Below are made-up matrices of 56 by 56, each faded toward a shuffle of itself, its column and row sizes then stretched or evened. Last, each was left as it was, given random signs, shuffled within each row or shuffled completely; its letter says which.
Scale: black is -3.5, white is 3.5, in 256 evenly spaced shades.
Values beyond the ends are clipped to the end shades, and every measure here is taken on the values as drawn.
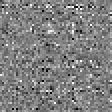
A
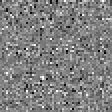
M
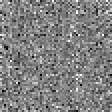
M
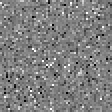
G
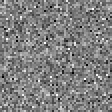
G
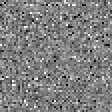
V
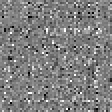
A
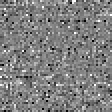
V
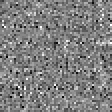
V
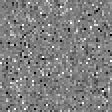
G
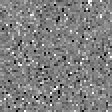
G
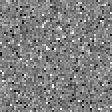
G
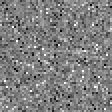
G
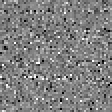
V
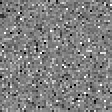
G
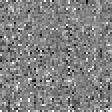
M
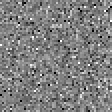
G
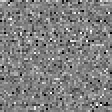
V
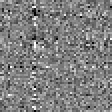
A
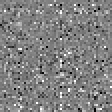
M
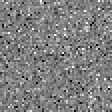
G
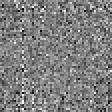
A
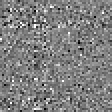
M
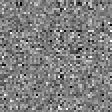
A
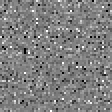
V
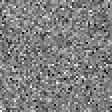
G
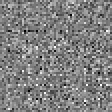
M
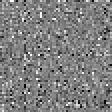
M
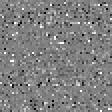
V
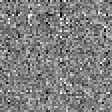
M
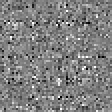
A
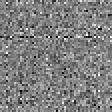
A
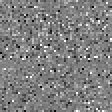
V
